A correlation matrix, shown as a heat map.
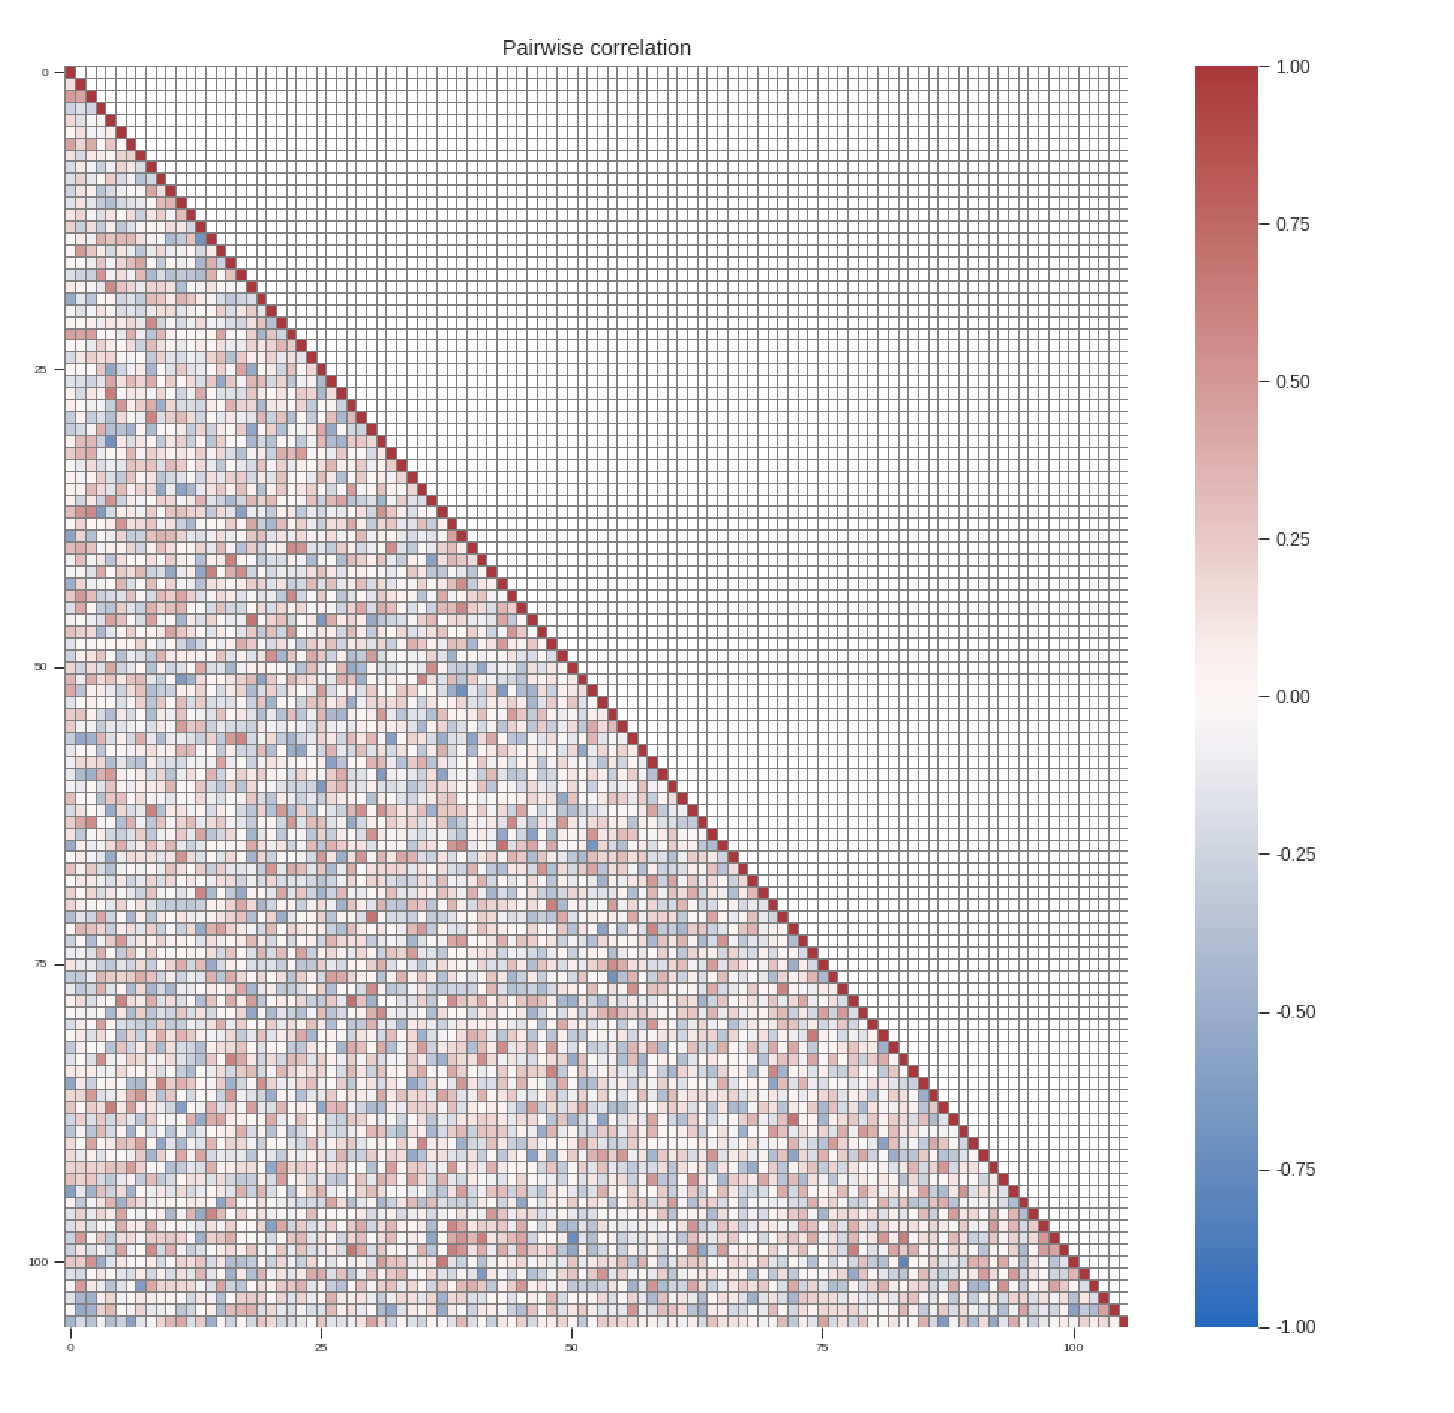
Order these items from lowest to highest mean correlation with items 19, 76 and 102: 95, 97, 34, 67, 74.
67, 95, 34, 97, 74
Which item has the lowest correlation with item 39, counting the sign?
52
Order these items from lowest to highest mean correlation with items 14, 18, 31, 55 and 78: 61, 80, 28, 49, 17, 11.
49, 80, 11, 17, 61, 28
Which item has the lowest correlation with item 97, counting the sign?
20
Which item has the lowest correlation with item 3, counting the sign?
37
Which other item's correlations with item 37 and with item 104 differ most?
100
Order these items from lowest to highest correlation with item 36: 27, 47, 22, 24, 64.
64, 22, 47, 24, 27
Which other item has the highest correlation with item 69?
13
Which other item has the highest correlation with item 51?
35
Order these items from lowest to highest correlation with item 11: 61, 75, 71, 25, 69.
69, 61, 71, 25, 75
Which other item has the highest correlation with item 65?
43
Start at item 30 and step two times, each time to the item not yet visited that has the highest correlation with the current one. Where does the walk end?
77
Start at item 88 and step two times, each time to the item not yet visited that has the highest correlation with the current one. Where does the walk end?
58
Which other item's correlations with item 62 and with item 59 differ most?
31
